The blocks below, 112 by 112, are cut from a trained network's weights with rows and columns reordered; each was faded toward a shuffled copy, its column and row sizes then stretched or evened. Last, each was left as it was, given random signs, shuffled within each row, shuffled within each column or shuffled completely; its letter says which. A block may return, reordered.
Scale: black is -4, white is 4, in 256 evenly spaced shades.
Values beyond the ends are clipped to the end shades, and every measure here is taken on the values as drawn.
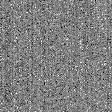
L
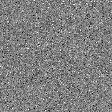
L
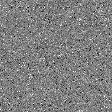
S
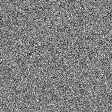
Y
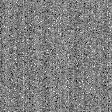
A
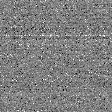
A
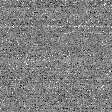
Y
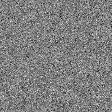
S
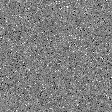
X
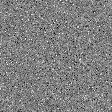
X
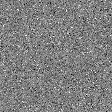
Y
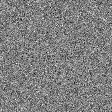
X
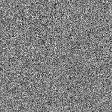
A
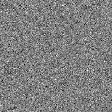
A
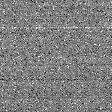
A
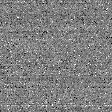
A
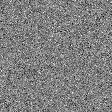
X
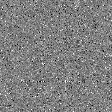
S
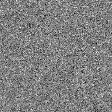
S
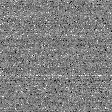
Y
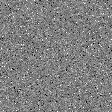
X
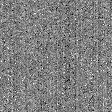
L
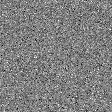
X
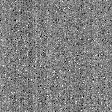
A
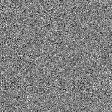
A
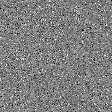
S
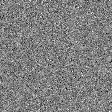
Y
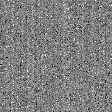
L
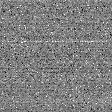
Y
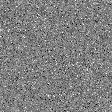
X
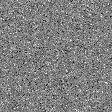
X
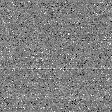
Y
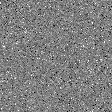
X
